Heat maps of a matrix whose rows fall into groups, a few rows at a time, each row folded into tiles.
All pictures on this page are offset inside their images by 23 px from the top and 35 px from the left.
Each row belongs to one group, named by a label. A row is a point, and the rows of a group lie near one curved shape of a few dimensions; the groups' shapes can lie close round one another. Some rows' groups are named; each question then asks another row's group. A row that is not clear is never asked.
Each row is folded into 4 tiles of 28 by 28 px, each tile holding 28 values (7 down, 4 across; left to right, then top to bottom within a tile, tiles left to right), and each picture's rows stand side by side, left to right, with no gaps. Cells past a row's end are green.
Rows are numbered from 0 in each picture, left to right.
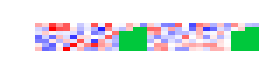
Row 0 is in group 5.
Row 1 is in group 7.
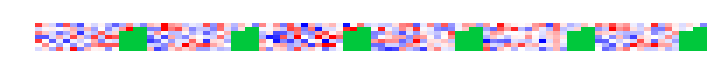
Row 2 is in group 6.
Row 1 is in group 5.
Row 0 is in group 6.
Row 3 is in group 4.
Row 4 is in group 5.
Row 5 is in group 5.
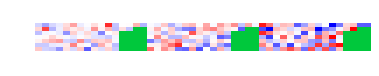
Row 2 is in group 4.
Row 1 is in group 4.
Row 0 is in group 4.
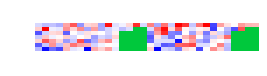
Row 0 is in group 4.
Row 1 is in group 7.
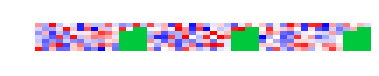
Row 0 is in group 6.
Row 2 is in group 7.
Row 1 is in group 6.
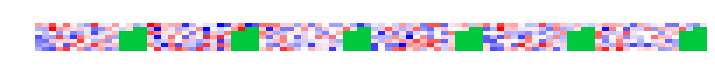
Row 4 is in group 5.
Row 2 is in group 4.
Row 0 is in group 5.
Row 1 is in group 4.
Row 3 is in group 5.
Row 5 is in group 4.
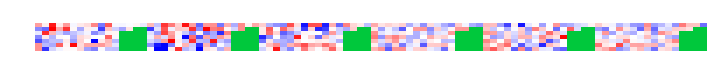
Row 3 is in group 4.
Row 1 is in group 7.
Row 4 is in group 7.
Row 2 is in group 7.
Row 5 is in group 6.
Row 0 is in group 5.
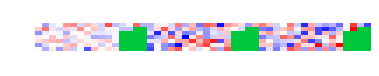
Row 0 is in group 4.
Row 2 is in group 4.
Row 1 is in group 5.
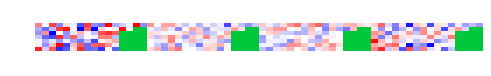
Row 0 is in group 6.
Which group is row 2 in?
7
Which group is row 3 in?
7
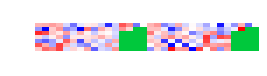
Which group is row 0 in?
4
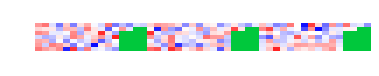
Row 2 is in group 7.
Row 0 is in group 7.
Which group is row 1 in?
4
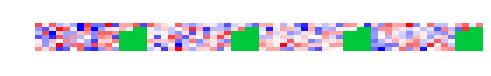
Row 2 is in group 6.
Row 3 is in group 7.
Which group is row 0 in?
6
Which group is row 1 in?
4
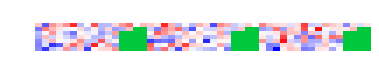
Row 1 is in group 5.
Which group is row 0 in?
7
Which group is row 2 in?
7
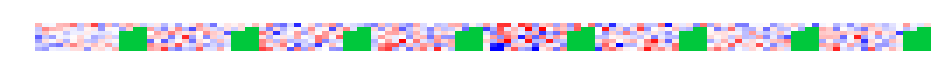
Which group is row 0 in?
7
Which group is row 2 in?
7
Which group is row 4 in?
7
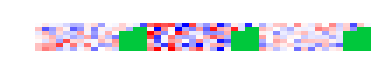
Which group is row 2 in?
4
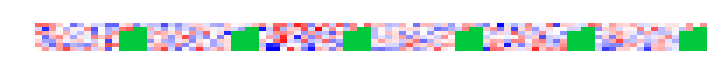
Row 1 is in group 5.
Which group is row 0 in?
4
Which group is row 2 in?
7
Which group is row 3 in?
4
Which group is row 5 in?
7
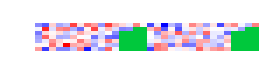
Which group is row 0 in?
4
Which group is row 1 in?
5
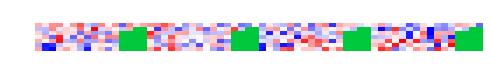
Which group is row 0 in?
7
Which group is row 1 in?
4
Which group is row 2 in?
5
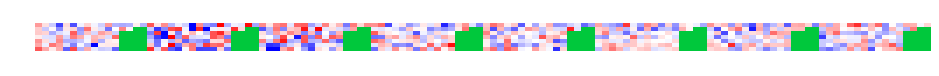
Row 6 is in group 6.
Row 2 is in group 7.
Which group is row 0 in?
7
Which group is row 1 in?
6
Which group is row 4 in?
4
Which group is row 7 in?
7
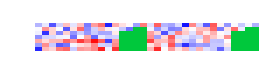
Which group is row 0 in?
5
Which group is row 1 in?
7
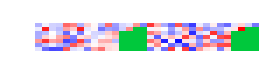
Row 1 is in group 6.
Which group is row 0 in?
4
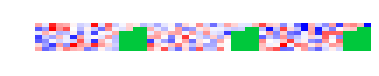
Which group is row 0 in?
5
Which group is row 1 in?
5
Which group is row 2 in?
6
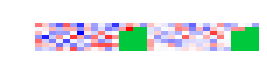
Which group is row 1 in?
6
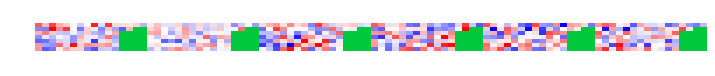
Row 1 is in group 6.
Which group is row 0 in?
5
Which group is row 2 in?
5
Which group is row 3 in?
4
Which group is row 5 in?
4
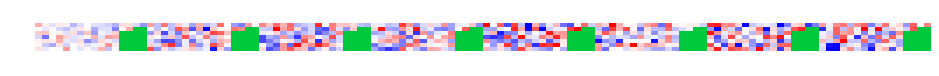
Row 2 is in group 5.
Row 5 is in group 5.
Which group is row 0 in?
4
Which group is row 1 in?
6
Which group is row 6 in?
4
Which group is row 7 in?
7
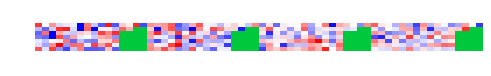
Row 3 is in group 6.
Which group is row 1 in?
4
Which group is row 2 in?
5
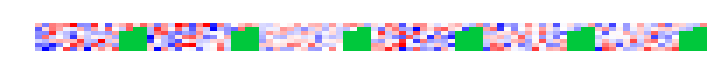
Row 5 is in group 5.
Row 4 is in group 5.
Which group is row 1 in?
7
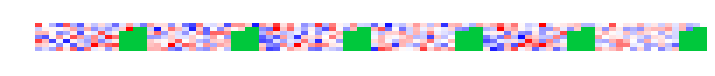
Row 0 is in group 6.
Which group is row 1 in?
6
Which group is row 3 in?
5
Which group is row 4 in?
5
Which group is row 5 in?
4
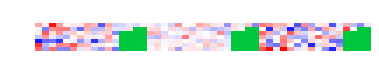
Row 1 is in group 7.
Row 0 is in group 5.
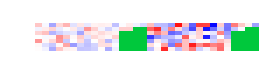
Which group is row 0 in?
7
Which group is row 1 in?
7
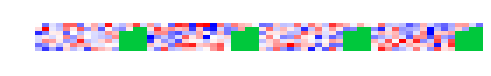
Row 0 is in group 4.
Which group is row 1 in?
7
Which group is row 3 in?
6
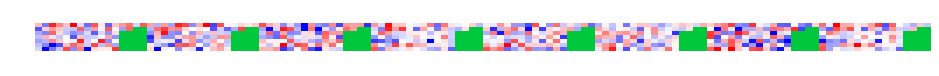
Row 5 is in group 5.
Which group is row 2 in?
6
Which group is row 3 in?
5
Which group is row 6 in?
4
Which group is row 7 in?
5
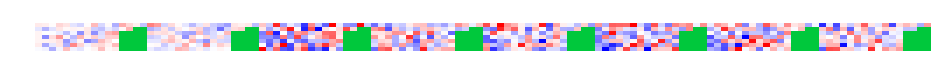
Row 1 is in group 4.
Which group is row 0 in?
4
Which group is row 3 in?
5
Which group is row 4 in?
5
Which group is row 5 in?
7
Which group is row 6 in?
5
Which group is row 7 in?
5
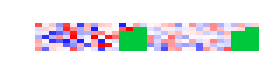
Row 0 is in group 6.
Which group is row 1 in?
7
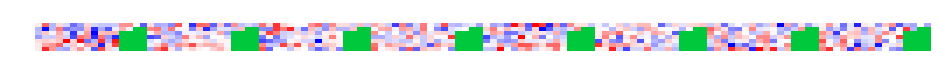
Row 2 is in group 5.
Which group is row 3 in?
7
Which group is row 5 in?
5
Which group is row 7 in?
7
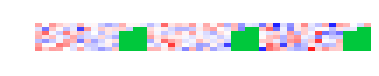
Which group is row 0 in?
4
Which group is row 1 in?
4
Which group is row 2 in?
5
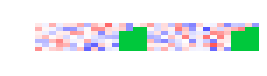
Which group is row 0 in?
4
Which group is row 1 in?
6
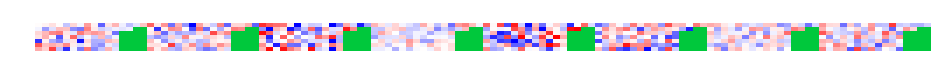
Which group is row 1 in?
6
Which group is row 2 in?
4
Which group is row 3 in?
4
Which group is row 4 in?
6
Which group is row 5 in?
4
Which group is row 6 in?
4
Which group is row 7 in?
7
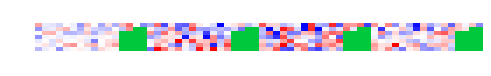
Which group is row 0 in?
4
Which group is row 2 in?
6
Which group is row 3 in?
6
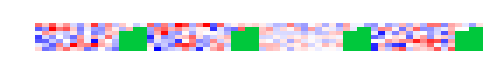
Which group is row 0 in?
5
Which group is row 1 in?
7
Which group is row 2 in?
7
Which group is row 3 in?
5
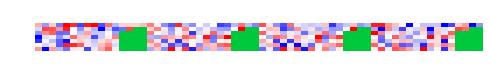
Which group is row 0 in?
7
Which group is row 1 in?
6
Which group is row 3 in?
4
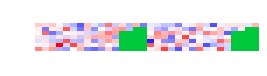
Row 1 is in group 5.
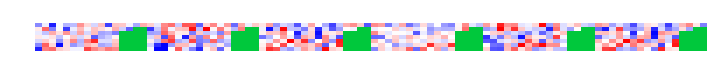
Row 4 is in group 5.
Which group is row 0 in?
5
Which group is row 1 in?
7
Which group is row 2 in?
6
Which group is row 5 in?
6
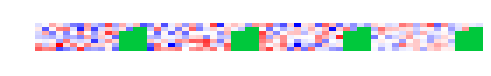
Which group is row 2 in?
7
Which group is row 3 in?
7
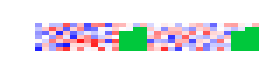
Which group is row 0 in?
5
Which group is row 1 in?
5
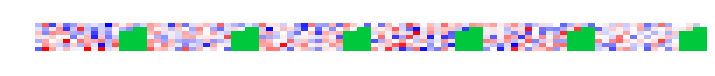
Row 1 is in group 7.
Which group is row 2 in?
6
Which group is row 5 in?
7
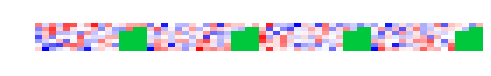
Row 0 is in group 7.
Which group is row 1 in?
5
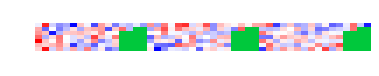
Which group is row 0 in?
7
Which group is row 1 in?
7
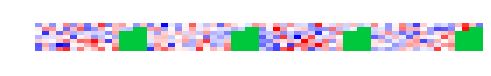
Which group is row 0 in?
5
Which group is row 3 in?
4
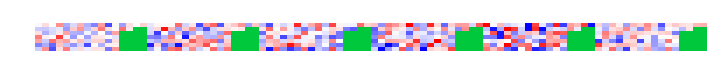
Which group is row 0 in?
7
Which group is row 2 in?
4
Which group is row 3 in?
7
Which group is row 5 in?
5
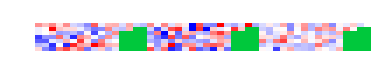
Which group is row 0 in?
5
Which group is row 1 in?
6
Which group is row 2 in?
7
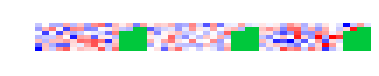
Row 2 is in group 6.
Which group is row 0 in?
5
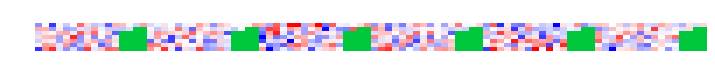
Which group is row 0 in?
5
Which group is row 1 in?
5
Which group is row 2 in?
7
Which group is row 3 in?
5
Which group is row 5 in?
7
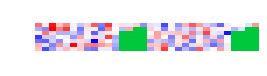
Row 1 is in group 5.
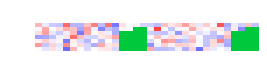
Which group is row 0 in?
7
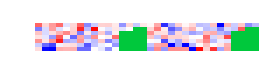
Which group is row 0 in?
7
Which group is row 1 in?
6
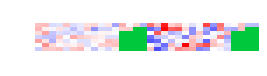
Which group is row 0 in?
7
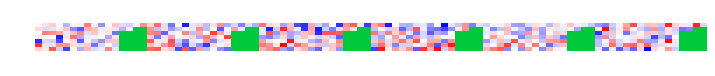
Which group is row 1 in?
7
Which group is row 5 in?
4
